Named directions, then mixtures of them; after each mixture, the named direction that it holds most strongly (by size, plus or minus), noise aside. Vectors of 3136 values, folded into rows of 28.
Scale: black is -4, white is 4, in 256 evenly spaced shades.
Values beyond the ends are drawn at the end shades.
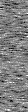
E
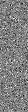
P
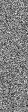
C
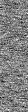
E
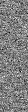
P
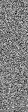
C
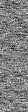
E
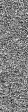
C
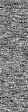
E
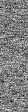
E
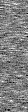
E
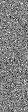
P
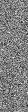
C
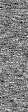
E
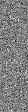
P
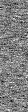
E
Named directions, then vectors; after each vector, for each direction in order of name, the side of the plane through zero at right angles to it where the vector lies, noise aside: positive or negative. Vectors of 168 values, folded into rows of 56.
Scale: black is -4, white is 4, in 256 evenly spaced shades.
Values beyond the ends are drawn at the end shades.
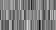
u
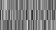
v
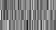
negative, negative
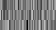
negative, negative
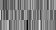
negative, negative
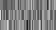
negative, negative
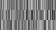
negative, positive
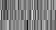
negative, negative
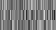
negative, positive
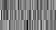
negative, negative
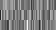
positive, positive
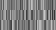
negative, positive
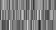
positive, positive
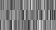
negative, positive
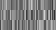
negative, positive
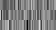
negative, negative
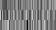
negative, negative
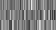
negative, positive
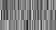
negative, negative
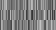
negative, positive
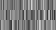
negative, positive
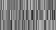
negative, positive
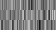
positive, negative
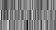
negative, negative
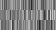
positive, negative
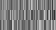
negative, positive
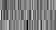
negative, negative
